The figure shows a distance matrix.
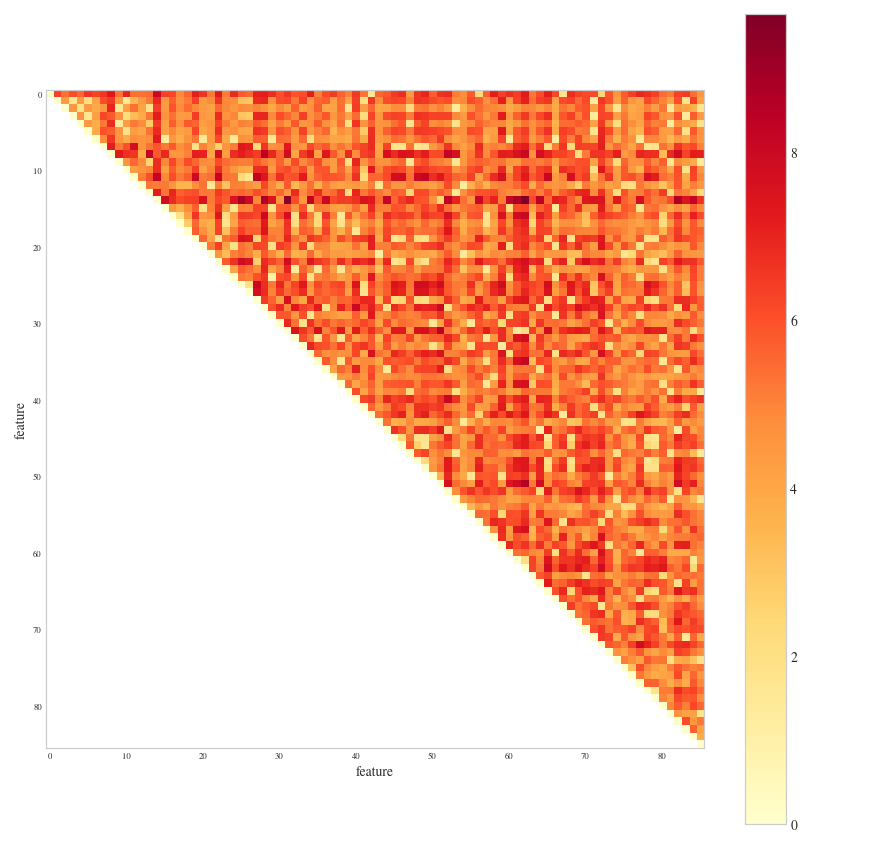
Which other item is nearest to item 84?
61
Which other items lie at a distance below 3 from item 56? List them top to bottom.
0, 42, 67, 72
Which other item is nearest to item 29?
24
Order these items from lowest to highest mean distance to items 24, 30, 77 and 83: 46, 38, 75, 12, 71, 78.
71, 12, 38, 75, 78, 46
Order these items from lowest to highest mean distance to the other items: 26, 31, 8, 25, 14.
26, 25, 31, 8, 14
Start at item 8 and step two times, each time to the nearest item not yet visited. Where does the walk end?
12
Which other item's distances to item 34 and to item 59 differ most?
33
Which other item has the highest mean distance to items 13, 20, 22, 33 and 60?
8
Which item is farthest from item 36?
14
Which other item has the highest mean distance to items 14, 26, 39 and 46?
62
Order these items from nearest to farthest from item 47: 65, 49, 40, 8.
65, 49, 40, 8
